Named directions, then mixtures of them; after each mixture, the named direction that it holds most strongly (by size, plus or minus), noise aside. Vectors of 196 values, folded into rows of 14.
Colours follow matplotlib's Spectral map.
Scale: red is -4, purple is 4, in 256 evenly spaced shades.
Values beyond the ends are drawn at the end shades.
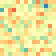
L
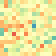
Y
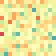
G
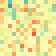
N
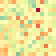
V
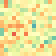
Y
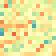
Y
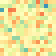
L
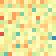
G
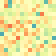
Y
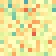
N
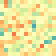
Y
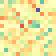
V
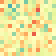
N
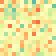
N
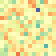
V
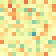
N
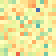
V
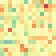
L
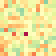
Y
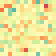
L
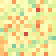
V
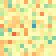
Y
